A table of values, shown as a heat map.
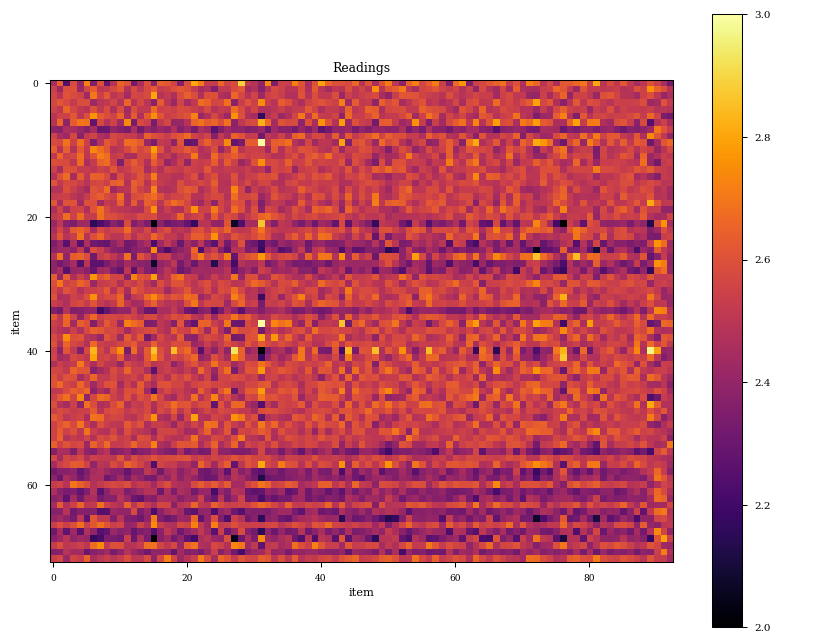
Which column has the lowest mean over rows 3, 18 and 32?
31
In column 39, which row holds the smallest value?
68
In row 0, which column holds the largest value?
28
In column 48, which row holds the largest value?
40
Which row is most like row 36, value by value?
9
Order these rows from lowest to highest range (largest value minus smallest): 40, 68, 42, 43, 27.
42, 43, 27, 68, 40
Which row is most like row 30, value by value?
45
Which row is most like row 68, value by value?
21
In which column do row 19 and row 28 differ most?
76
